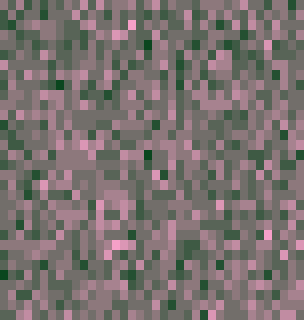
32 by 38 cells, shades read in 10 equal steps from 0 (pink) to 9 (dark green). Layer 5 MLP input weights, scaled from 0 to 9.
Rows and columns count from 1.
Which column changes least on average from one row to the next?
23
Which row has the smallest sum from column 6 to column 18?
25
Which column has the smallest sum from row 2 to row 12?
20
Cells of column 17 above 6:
4
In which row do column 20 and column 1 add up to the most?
13
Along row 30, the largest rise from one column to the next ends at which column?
3
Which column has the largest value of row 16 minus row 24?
34
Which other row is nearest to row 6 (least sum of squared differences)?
17
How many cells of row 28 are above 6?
6
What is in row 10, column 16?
4
